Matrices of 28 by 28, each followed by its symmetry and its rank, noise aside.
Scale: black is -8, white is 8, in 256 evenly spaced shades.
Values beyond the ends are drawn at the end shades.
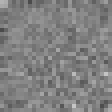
symmetric, rank six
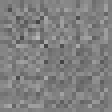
symmetric, rank four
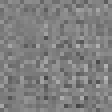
antisymmetric, rank four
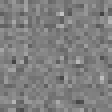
antisymmetric, rank six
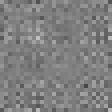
symmetric, rank three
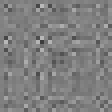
symmetric, rank three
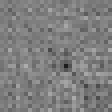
symmetric, rank three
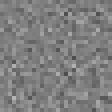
antisymmetric, rank six
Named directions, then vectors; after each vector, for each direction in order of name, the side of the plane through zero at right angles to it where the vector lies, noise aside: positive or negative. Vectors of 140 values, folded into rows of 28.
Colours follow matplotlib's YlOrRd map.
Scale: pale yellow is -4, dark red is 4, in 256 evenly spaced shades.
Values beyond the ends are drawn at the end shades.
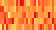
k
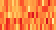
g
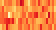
positive, positive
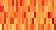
negative, positive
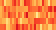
negative, negative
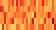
negative, positive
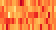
positive, positive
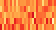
positive, negative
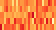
positive, negative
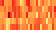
negative, negative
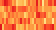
positive, negative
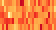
positive, positive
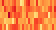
negative, negative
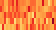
negative, positive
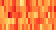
negative, negative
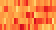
positive, negative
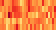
negative, negative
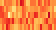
positive, positive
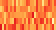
positive, negative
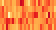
positive, positive
